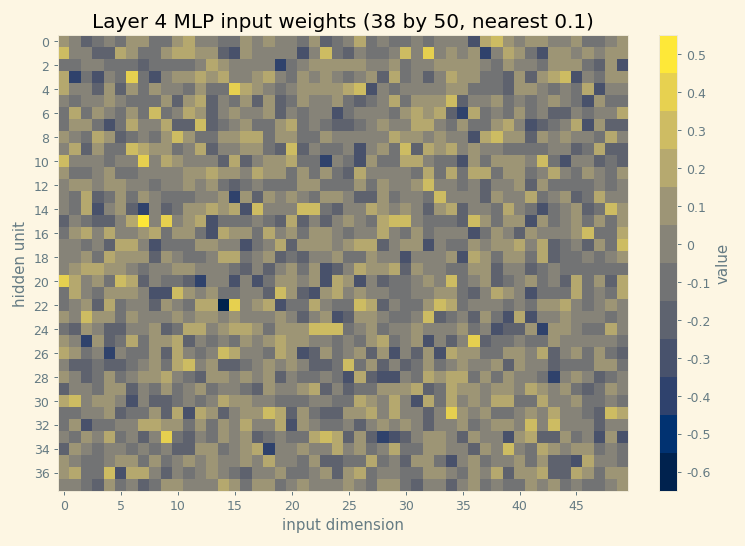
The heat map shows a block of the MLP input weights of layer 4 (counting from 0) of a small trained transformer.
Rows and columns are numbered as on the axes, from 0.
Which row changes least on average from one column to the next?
2
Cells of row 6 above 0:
15
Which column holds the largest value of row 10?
7
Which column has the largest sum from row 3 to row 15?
12
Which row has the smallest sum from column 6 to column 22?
20
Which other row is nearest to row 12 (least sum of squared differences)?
19
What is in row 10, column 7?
0.4
